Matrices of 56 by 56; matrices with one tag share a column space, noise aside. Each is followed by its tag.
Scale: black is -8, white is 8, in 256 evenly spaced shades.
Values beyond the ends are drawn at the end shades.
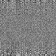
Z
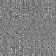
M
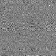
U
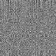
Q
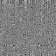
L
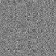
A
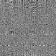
L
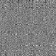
L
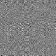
U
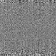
Z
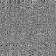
L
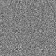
A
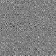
U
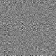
U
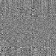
M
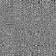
L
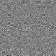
U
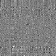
M
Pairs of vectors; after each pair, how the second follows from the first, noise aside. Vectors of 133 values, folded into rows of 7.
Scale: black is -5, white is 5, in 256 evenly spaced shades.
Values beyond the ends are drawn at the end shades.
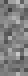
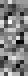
reversed, scaled up.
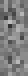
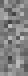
sign-scrambled.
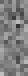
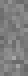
wrapped around, negated, shrunk.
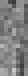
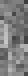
wrapped around, negated.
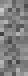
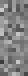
sign-scrambled.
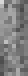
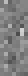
wrapped around, partly zeroed.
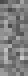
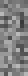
reversed, negated.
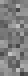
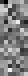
reversed, scaled up.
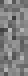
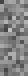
sign-scrambled.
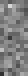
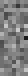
wrapped around, negated.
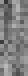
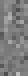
negated, partly zeroed.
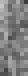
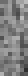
reversed, negated.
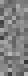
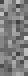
reversed, negated.
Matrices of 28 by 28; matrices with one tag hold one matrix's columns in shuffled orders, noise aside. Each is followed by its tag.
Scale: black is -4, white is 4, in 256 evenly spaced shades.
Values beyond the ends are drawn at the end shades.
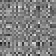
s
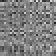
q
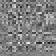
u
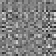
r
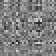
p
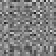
q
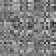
p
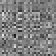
r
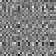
s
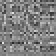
u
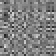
r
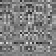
u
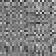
q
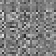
r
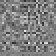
u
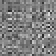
r
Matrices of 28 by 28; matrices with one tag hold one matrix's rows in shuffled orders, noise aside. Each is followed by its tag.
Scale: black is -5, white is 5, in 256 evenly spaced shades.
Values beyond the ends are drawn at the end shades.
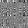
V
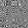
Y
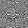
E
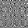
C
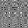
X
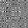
Y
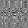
X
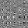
V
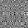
C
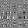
V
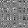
V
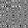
Y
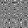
X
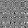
C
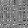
V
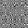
C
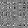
V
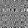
C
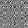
C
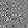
Y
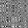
Y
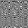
X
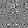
E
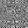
E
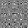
X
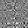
E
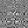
E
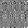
C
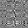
E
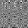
X
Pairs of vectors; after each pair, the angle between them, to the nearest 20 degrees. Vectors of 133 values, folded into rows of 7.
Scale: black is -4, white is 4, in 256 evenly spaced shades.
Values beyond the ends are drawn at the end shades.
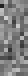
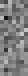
120 degrees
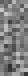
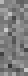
60 degrees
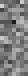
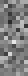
80 degrees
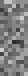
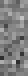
80 degrees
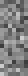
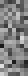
20 degrees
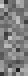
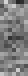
140 degrees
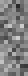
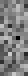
140 degrees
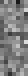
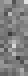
80 degrees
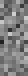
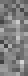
80 degrees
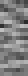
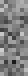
100 degrees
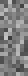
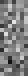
80 degrees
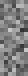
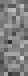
100 degrees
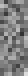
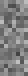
80 degrees
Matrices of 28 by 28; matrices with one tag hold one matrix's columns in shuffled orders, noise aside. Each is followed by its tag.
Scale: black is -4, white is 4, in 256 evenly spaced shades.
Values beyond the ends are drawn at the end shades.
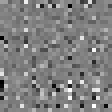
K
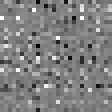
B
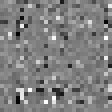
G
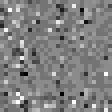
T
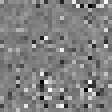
K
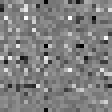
B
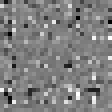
G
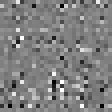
K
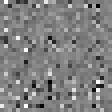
K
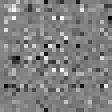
B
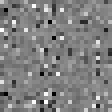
T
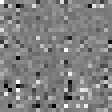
K
